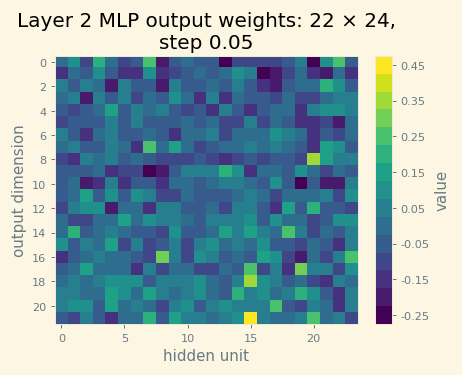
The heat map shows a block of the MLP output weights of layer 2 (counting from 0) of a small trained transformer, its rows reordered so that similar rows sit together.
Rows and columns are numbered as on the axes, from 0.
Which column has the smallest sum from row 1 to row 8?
16
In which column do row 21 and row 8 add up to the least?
1
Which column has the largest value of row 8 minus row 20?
20
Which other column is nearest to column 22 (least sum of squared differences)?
3
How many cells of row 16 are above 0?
9
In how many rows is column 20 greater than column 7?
9
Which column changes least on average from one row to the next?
10
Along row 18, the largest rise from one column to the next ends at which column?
15
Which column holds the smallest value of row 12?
4
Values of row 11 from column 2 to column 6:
0.15 -0.05 0.1 -0.05 0.1
